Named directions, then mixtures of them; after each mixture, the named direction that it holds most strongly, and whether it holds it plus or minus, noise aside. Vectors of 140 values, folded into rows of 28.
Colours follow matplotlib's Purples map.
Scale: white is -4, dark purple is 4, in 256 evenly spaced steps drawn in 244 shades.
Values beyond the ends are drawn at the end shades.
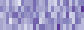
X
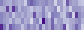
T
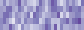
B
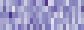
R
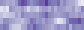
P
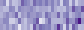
X, plus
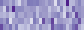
T, plus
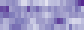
P, minus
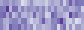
P, minus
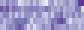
P, minus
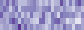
B, minus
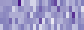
X, minus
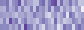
X, minus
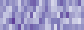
B, minus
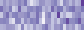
B, plus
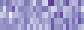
R, minus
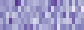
X, minus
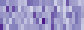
T, plus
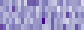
T, plus
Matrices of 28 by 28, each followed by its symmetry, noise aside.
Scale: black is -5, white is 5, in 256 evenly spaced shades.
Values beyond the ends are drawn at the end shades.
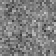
mirrored top to bottom.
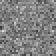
mirrored left to right.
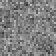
symmetric.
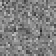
antisymmetric.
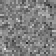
antisymmetric.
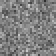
same after a half turn.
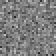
same after a half turn.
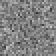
same after a half turn.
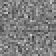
mirrored top to bottom.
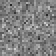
same after a half turn.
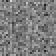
mirrored top to bottom.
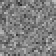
symmetric.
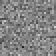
same after a half turn.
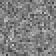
symmetric.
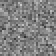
same after a half turn.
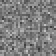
antisymmetric.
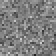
symmetric.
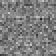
mirrored left to right.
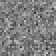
antisymmetric.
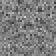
mirrored left to right.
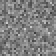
same after a half turn.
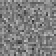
antisymmetric.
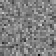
antisymmetric.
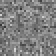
mirrored left to right.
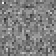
mirrored left to right.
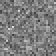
symmetric.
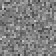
antisymmetric.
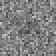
same after a half turn.
